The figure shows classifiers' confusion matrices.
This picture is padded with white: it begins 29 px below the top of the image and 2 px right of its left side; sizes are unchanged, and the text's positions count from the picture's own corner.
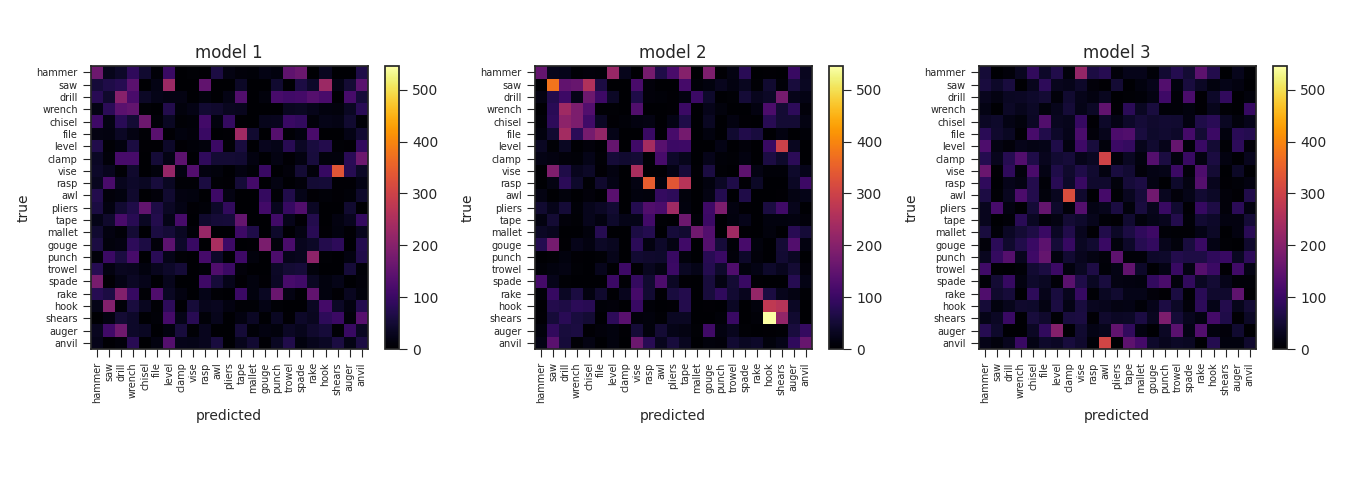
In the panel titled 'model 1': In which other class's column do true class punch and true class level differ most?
rake
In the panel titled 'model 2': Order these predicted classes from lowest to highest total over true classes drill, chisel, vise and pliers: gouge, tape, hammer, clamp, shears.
clamp, hammer, tape, gouge, shears
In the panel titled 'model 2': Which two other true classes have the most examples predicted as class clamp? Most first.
shears, trowel
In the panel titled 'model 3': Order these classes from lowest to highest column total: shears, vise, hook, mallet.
shears, mallet, hook, vise
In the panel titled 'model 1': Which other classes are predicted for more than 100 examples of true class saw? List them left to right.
wrench, level, rasp, hook, anvil
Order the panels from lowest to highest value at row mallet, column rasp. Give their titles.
model 3, model 2, model 1
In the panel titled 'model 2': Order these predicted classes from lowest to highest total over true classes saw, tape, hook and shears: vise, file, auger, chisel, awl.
awl, file, auger, vise, chisel
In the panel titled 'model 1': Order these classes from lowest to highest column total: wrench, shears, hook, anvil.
shears, hook, anvil, wrench
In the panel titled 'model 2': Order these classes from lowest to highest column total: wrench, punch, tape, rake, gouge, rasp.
rake, punch, wrench, gouge, rasp, tape
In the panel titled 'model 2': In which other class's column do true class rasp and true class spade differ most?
pliers
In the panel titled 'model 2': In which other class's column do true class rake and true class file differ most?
drill
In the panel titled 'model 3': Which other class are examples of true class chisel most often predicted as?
file
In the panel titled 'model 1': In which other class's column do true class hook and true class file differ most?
tape
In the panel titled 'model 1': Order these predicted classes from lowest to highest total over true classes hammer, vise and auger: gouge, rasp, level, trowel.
rasp, gouge, trowel, level
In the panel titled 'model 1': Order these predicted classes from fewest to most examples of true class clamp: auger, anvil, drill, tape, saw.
saw, tape, auger, drill, anvil
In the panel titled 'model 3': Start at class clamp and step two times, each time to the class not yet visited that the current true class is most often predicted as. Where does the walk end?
gouge
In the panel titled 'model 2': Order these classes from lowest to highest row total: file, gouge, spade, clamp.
clamp, spade, gouge, file
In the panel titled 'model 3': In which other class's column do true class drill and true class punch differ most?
pliers
